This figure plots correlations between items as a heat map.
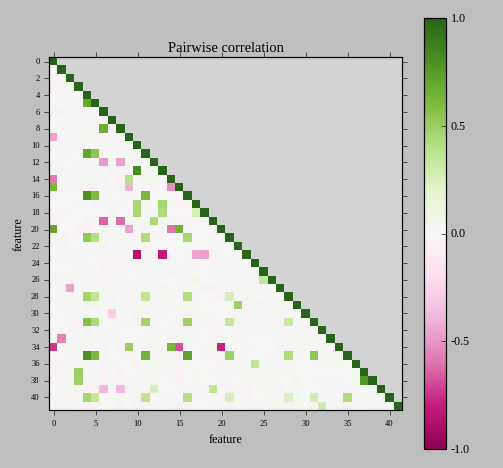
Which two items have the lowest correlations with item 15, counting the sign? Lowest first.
34, 14
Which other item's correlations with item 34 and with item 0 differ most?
20
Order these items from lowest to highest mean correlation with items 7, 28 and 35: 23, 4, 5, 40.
23, 40, 5, 4
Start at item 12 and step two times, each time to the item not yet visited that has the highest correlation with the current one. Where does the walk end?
39
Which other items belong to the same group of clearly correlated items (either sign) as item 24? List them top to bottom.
36
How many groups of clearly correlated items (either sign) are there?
12
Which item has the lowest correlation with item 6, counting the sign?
19
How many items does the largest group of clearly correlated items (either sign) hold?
9
